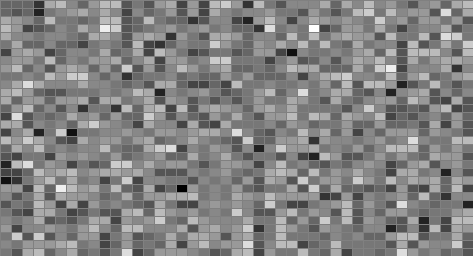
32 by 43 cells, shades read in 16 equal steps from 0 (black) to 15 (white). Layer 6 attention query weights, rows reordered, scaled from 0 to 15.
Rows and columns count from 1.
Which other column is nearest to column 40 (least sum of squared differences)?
9
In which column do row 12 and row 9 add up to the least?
15
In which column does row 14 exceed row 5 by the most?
12
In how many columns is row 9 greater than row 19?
20
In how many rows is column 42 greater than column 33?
18
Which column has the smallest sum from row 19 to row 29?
24
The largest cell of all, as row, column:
4, 29
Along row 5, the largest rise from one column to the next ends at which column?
41
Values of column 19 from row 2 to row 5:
4 5 9 5
